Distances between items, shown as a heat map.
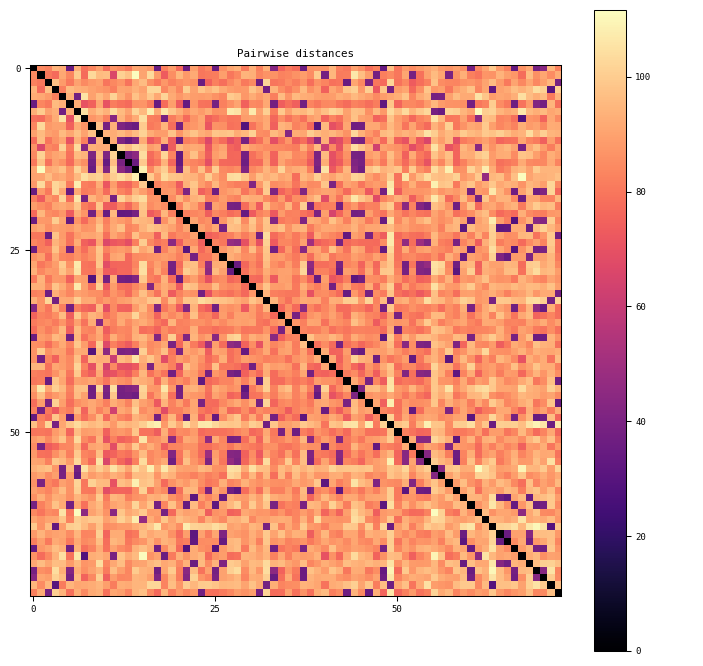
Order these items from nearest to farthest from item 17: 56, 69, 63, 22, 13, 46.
69, 46, 13, 56, 22, 63
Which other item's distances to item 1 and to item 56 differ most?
6
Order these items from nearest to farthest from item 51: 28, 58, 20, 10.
58, 28, 10, 20
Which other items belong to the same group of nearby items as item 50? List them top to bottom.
34, 36
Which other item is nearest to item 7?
67
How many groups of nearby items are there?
13
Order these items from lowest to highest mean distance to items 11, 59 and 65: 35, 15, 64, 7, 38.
64, 7, 38, 35, 15
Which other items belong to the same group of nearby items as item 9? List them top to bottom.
35
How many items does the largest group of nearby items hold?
12
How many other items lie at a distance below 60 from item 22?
5
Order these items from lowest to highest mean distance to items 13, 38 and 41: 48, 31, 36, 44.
44, 31, 36, 48
